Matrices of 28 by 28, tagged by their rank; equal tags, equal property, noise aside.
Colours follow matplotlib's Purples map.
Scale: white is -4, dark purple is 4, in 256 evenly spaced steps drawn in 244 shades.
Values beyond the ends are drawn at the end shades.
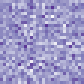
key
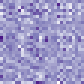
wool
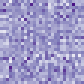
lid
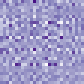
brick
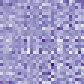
wool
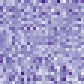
key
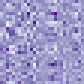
wool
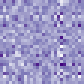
wool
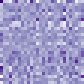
wool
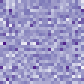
key
